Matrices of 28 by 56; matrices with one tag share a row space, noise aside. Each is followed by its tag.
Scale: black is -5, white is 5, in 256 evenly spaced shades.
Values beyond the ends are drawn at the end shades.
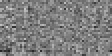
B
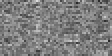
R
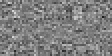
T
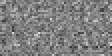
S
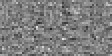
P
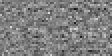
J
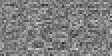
J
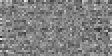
B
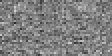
T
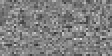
T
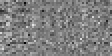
B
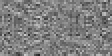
R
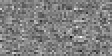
T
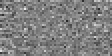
B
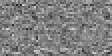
P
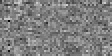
R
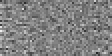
B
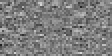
T
